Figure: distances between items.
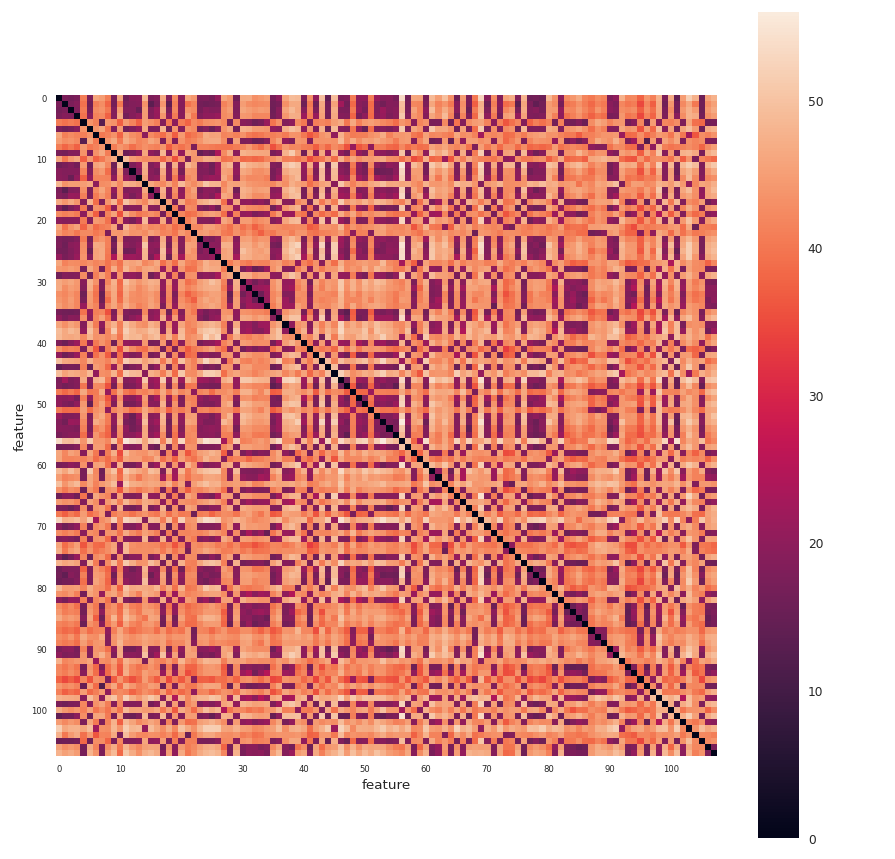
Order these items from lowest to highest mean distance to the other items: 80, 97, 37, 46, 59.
46, 37, 97, 59, 80
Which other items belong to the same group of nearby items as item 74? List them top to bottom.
10, 21, 63, 73, 104
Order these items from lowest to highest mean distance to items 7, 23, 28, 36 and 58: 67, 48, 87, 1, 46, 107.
107, 1, 67, 46, 87, 48
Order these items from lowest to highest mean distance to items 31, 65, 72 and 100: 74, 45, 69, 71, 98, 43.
71, 43, 98, 74, 45, 69
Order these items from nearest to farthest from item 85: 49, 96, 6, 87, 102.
96, 102, 6, 87, 49
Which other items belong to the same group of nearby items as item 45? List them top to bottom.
6, 14, 69, 92, 103
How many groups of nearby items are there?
6
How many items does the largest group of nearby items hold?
47
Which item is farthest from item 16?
56
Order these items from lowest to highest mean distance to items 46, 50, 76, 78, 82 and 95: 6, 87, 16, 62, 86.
16, 87, 86, 62, 6
